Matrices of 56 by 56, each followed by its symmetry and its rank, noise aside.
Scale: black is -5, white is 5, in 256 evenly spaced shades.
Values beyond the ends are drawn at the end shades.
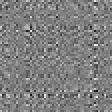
symmetric, rank three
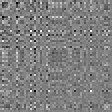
symmetric, rank three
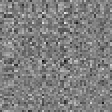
no symmetry, rank five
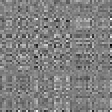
no symmetry, rank three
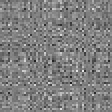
antisymmetric, rank four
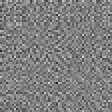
antisymmetric, rank four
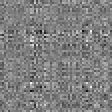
antisymmetric, rank four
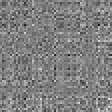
symmetric, rank five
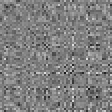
symmetric, rank four
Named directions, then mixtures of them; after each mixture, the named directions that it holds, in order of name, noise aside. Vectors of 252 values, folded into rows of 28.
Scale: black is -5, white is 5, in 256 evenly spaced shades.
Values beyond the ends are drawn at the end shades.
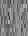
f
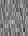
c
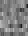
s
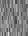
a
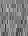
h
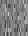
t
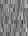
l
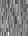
a.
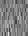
a, c.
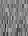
h, t.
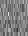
c, f, t.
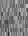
a, c, s.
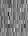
f.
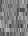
l, s, t.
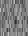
a, l, s.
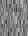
a, c, h.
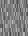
c.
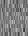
c.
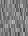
c.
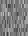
t.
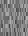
c, l, t.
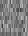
c, l, s.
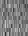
a, c, t.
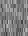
h, l.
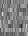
f, l, s.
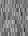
a, c, h.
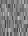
t.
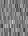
c.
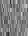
a, f, l.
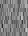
l.
